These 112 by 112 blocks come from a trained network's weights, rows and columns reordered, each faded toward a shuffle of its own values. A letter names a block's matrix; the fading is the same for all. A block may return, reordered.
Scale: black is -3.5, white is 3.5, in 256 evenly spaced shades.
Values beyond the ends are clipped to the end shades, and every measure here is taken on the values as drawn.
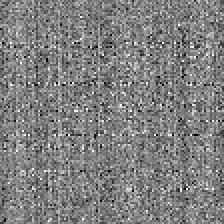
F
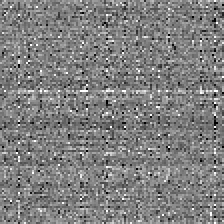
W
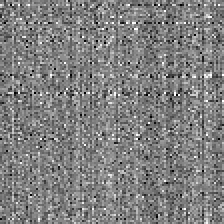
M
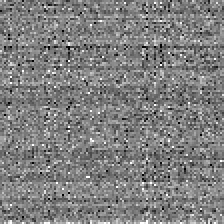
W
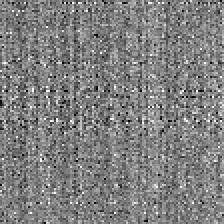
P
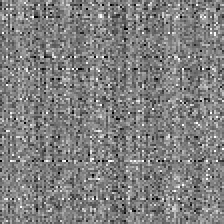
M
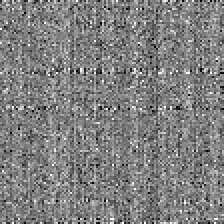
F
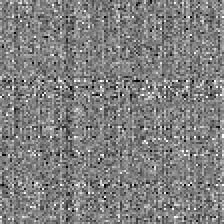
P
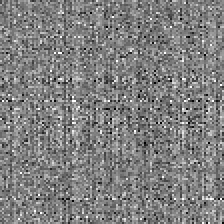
F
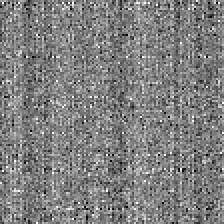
M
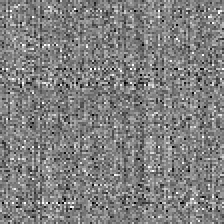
F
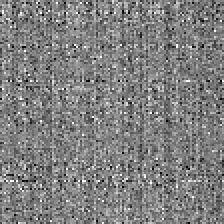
F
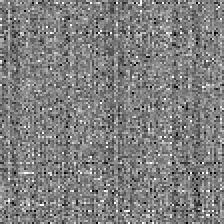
P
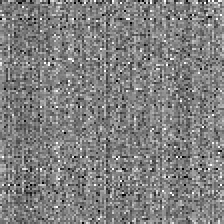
P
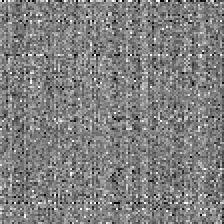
P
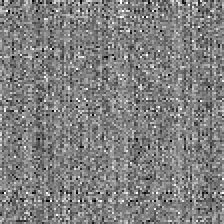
F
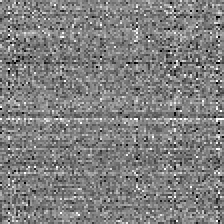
W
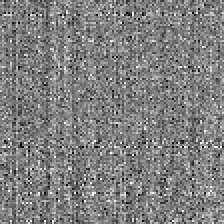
F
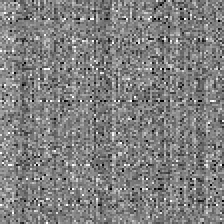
M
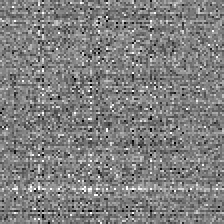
W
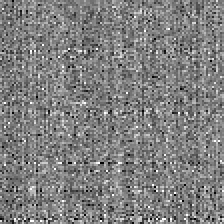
F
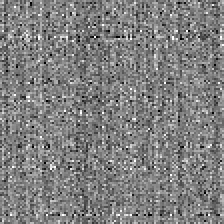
F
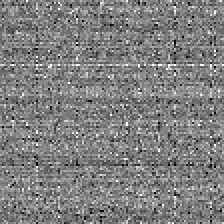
W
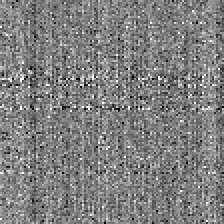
P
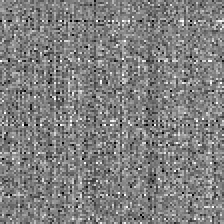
F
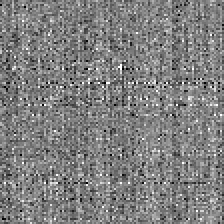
M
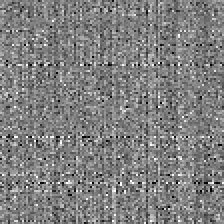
P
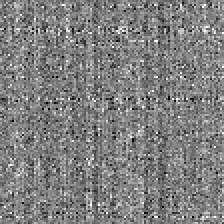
F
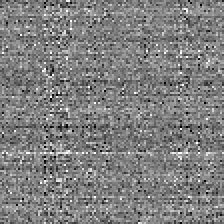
W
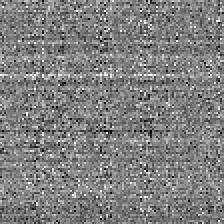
W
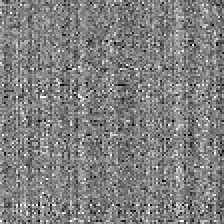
M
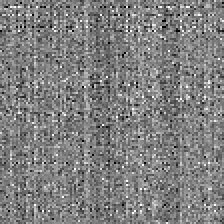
P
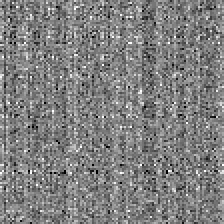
M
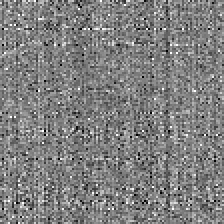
F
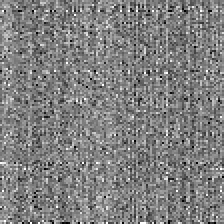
M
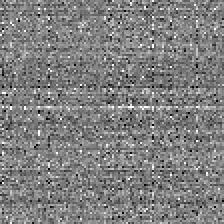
W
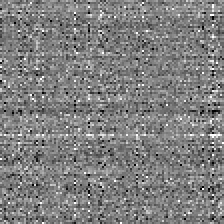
W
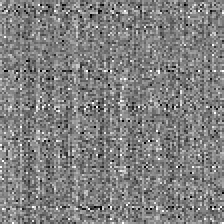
P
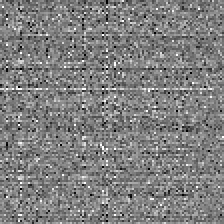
W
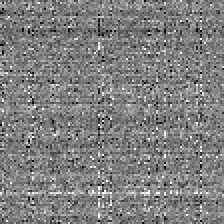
W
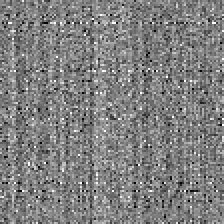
P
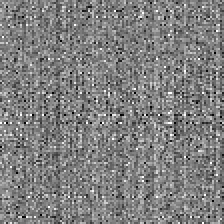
F
